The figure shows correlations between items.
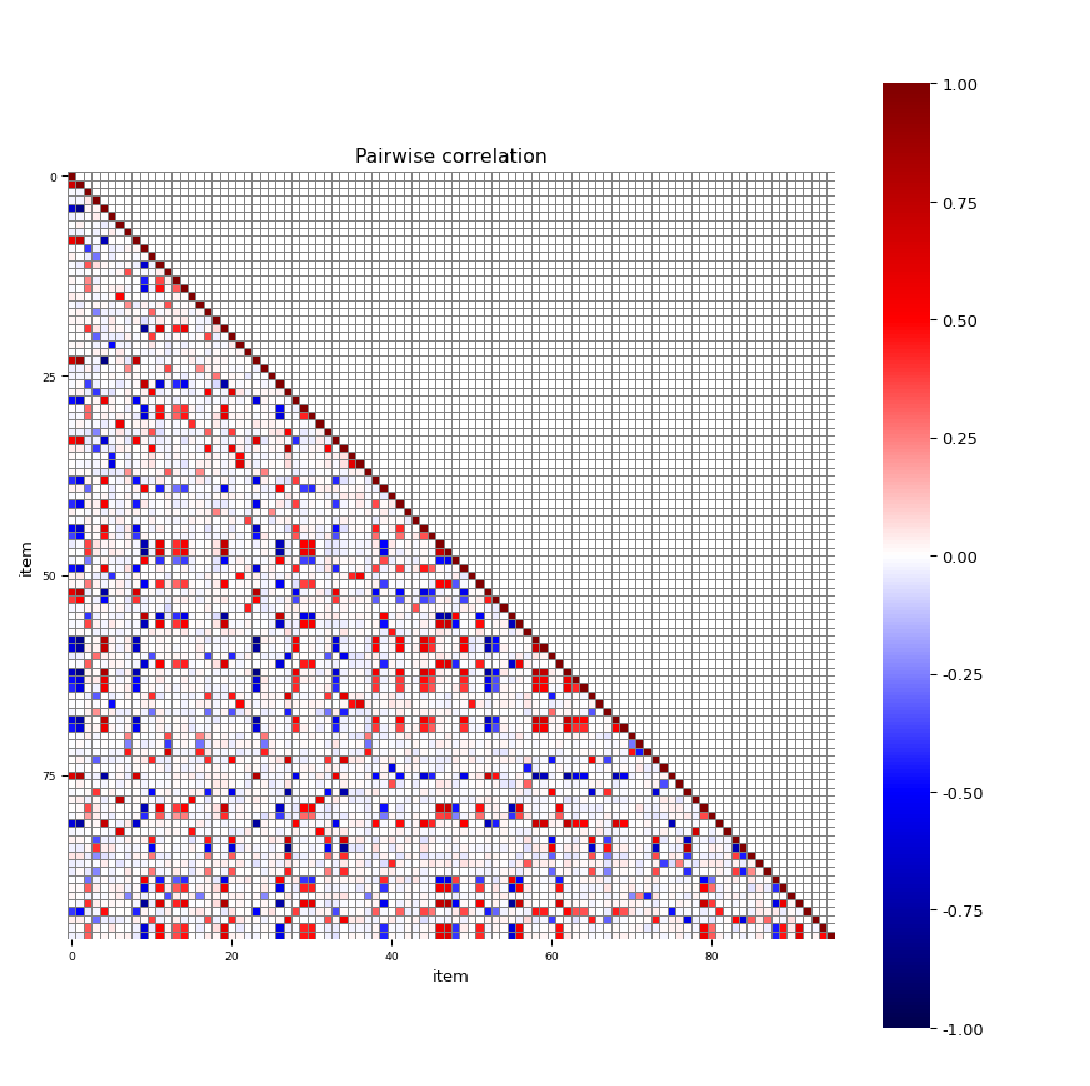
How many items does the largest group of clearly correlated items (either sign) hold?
24
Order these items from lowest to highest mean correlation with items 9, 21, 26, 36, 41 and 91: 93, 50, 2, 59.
2, 93, 59, 50
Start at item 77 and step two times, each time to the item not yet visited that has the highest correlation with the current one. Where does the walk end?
60
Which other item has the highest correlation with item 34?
27
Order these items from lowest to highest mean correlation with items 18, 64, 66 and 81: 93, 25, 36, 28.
93, 25, 36, 28
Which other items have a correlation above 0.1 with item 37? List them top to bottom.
7, 12, 16, 24, 70, 72
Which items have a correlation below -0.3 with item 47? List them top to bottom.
9, 26, 39, 48, 55, 88
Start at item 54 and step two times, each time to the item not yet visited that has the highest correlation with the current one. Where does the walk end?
43
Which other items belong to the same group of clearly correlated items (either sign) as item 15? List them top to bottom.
6, 31, 78, 82
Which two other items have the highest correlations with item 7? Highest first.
72, 12
